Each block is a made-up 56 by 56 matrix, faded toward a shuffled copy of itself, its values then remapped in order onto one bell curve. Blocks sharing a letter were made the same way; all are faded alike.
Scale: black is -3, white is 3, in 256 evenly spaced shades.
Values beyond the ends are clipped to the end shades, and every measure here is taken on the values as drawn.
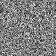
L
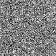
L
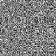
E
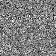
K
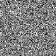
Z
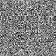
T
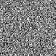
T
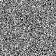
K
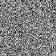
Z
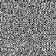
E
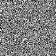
Z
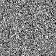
L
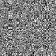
E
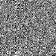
Z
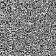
Z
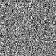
T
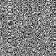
E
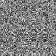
T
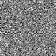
T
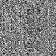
T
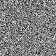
K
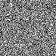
K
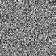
T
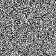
L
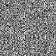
T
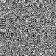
T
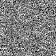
L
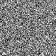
L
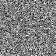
K
